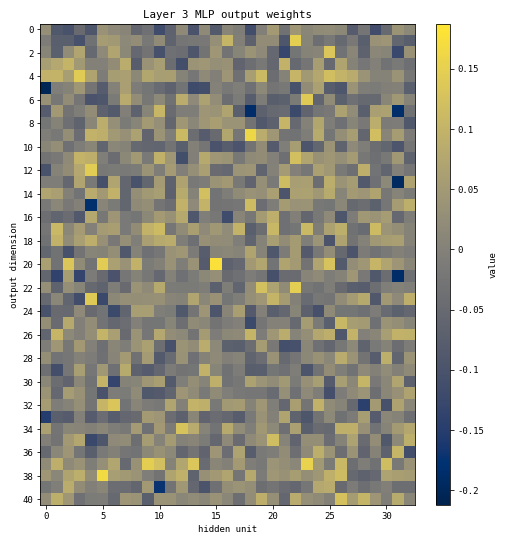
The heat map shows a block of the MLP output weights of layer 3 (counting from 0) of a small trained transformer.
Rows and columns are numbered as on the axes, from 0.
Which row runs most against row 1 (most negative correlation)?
12
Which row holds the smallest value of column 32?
36
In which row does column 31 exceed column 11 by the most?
30
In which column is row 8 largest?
21
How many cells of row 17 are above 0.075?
8
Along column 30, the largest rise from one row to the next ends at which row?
37
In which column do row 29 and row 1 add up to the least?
1
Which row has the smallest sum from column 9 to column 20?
10
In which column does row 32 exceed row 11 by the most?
6
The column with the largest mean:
24
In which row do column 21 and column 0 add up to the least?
5
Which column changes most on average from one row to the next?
31
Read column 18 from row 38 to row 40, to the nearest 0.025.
0.075 0.025 0.025
